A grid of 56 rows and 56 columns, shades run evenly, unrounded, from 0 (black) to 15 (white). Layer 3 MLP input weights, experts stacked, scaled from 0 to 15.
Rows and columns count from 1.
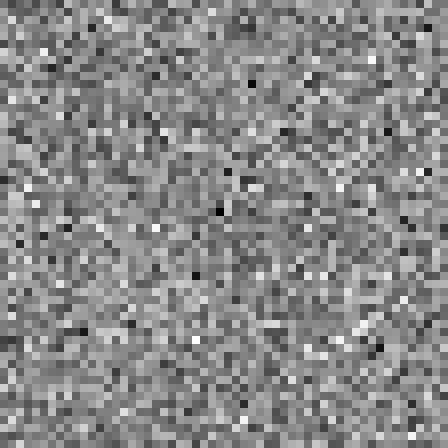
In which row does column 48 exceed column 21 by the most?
46
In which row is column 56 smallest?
29
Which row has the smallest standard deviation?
14
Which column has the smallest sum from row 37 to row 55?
35
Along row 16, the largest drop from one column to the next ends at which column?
17
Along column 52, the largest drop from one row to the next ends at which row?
56
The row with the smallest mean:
11
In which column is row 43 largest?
25
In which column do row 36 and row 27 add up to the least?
28
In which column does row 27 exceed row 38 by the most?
40
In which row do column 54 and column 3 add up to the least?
31
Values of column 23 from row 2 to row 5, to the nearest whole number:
6 10 8 9
